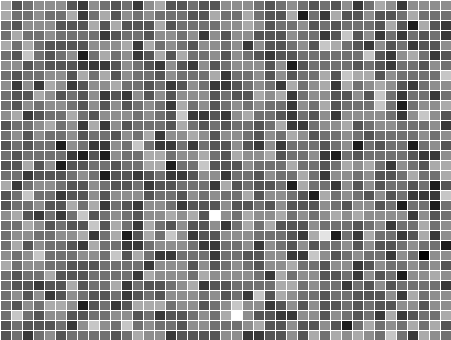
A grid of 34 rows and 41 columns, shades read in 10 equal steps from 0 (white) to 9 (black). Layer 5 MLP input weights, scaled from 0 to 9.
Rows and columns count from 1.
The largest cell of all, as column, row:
39, 26
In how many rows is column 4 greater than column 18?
11
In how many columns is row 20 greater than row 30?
18
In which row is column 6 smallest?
31
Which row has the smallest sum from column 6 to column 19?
33
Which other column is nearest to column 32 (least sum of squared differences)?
5
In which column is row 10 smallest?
35
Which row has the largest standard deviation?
24
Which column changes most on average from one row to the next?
41
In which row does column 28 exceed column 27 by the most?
2
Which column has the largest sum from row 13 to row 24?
10
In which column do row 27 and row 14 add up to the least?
27
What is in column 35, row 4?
7
